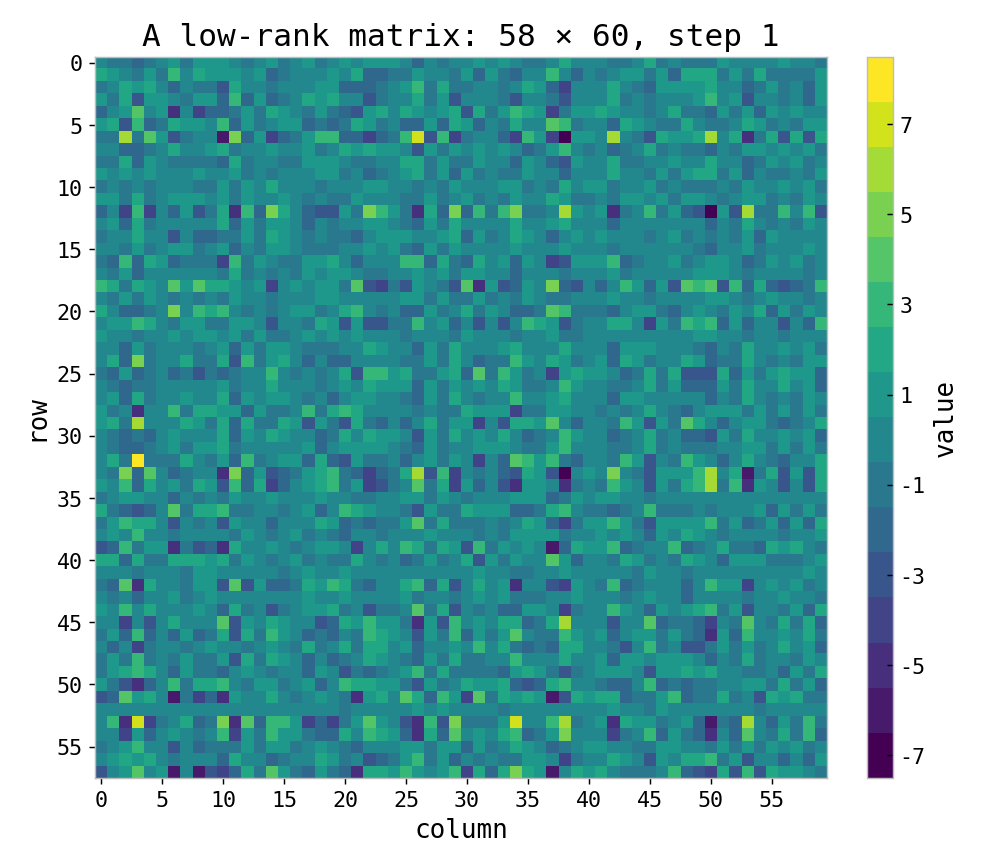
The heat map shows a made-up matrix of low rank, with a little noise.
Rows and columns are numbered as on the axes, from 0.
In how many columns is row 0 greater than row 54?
22
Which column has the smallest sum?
6
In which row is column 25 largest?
51
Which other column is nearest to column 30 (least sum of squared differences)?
0
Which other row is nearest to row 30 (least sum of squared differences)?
26
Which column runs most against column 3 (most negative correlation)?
17
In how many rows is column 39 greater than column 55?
19
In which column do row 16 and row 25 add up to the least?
37
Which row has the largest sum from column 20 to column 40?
12
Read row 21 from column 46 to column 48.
1 -1 3
